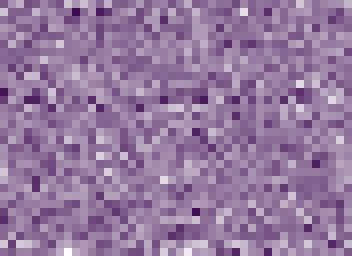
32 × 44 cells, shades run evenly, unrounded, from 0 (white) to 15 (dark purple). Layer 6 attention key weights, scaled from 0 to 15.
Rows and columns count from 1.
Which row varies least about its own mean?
7
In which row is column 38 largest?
12
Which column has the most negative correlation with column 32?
2
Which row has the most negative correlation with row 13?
31
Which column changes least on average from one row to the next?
33
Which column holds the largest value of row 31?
42
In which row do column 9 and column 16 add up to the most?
19
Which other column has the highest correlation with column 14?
43
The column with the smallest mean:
24
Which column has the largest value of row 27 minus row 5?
25
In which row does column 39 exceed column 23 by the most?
16
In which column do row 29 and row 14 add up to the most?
13
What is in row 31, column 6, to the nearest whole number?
9
